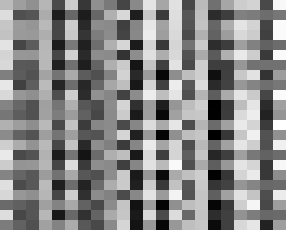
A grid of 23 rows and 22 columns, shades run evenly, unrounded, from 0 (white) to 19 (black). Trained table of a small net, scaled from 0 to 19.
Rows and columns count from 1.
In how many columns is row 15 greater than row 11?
7
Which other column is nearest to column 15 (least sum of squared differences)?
5
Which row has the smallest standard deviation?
1
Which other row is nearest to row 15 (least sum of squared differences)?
3
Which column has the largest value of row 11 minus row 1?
13
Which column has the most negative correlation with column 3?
10
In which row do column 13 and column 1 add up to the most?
21
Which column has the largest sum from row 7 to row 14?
17
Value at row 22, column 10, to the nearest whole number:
4
